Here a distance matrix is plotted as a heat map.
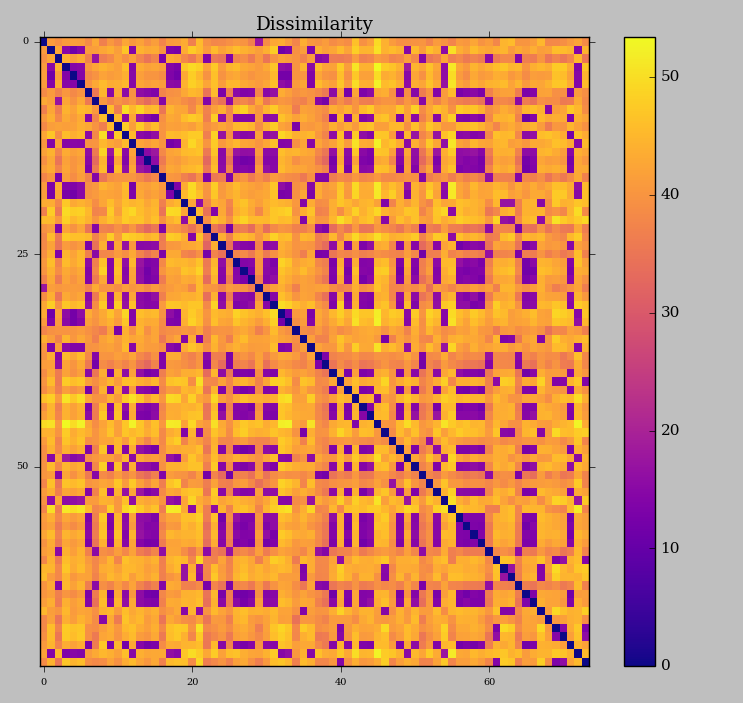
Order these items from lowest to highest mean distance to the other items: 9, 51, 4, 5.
9, 51, 4, 5
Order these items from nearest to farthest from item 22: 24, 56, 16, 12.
16, 24, 56, 12
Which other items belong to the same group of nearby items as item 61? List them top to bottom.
40, 69, 70, 73
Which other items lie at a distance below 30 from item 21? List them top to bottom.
19, 35, 46, 62, 63, 67
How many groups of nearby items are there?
11
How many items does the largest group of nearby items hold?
26
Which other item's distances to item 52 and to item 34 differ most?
10
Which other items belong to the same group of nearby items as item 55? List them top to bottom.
20, 23
